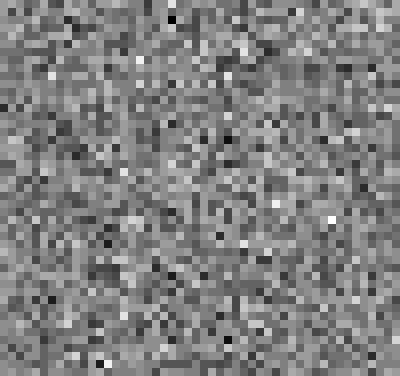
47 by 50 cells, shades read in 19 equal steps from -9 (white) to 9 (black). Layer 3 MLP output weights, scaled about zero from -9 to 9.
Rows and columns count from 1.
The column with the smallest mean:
16
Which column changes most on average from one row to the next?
22
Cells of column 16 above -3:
35
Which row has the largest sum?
9
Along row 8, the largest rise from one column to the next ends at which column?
19
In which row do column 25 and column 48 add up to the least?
36
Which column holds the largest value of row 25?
31
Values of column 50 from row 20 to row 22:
3 0 -3
